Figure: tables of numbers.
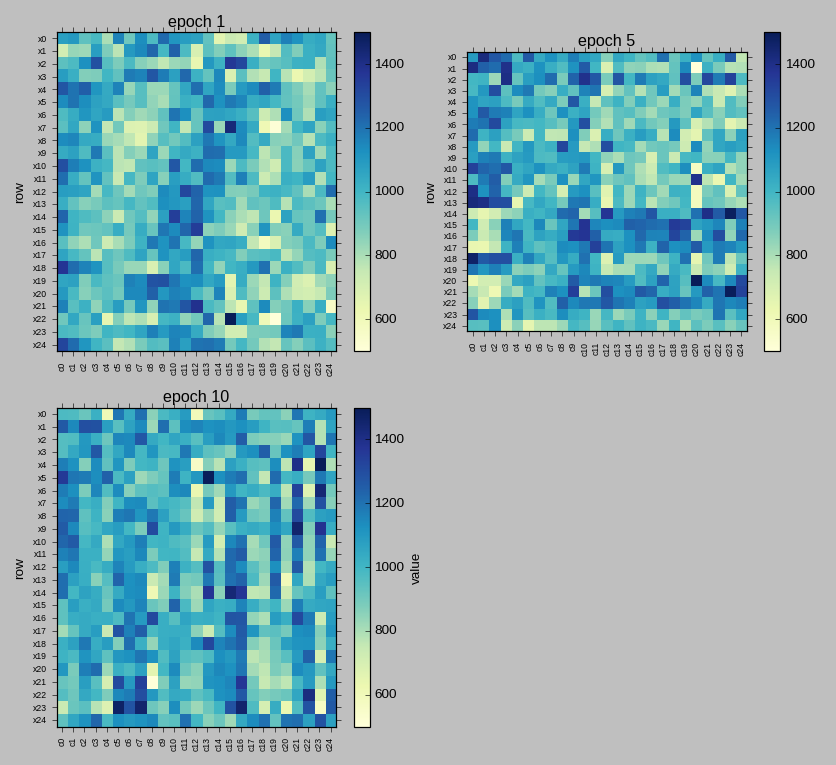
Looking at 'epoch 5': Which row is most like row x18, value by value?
x10
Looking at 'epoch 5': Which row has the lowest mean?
x24
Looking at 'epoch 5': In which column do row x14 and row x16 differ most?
c23
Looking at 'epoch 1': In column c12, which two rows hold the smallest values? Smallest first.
x2, x1
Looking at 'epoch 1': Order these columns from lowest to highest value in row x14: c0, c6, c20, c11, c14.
c6, c14, c20, c11, c0
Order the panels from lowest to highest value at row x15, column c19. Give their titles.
epoch 1, epoch 10, epoch 5
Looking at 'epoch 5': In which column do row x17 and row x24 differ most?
c11
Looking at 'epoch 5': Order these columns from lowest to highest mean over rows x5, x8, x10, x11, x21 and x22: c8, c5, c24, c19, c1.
c19, c1, c24, c5, c8
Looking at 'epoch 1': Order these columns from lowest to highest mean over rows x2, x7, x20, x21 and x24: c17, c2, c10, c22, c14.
c22, c17, c2, c14, c10
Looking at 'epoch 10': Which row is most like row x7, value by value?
x11
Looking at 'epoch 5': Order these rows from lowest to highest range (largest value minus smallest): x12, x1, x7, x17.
x7, x17, x12, x1
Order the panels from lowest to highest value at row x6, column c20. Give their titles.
epoch 5, epoch 10, epoch 1
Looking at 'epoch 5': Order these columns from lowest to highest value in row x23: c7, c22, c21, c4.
c21, c7, c4, c22
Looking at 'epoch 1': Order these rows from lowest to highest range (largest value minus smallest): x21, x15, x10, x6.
x6, x10, x15, x21
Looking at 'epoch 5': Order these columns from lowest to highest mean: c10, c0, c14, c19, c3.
c14, c19, c3, c0, c10
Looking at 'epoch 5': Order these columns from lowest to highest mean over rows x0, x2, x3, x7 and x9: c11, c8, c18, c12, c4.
c12, c18, c8, c4, c11
